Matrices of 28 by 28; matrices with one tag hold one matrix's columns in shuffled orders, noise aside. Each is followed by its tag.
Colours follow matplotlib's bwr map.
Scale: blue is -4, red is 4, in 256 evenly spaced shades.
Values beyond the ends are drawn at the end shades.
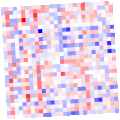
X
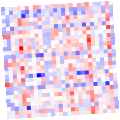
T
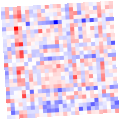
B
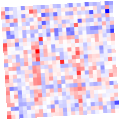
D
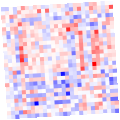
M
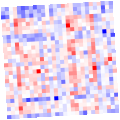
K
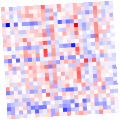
B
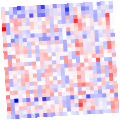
K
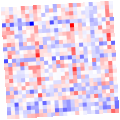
B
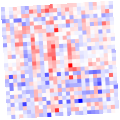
M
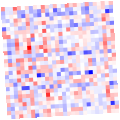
T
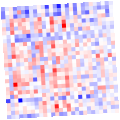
K
